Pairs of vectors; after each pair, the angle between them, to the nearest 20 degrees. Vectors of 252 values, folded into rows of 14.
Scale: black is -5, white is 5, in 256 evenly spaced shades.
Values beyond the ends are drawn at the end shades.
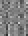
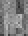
120 degrees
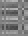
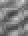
60 degrees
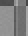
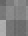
60 degrees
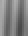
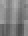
40 degrees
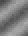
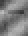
20 degrees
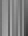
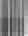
160 degrees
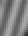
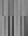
100 degrees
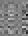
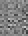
40 degrees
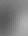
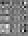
100 degrees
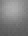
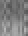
140 degrees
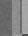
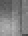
80 degrees
